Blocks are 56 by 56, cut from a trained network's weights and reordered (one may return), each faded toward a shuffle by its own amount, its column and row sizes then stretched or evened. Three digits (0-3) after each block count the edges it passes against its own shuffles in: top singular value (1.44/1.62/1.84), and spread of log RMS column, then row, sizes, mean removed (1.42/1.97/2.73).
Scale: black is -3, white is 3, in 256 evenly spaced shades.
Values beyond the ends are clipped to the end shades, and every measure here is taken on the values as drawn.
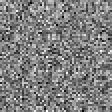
1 0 0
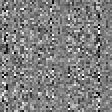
2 3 0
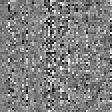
2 3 1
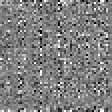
2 3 2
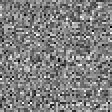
3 0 2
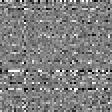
3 1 3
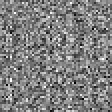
3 0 1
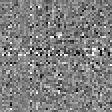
1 2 2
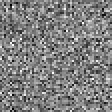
3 1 0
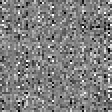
0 3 0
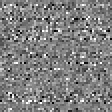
0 0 3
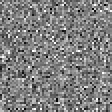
1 1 1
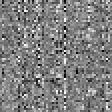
3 3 1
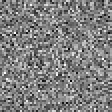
2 0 0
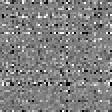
1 2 3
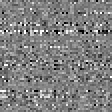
0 0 3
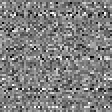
3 0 3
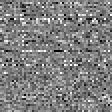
3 0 3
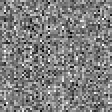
2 2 0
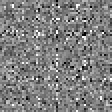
1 2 2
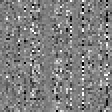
0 3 0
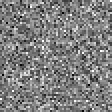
1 0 0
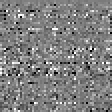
0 2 3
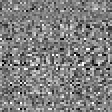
3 0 3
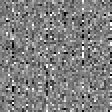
0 3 0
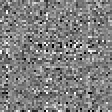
1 2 2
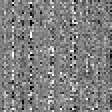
1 3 1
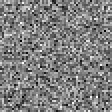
2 0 0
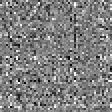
0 2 2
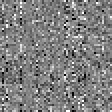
0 3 0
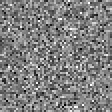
1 0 0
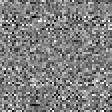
3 0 3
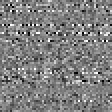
0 0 3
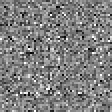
2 1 2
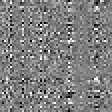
3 3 2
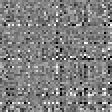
3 2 3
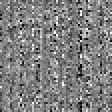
1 3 0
